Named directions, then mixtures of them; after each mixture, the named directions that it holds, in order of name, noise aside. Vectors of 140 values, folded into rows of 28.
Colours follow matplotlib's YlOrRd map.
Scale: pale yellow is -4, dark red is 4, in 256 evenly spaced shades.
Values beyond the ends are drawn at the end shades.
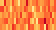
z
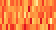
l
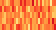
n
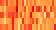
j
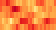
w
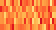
l, n, z.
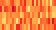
n, w.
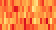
l, w.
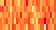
z.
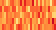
n.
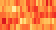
n, w.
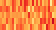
n, z.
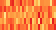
l, n.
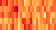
j, l, w.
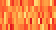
l, n.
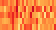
j.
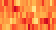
l, w, z.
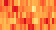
l, w, z.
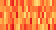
j, l, n.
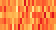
j.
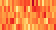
l, n, w.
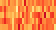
j.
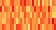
n.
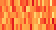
j, n, z.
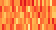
n.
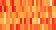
l, n, w.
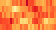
w.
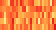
j, l, n.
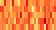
z.
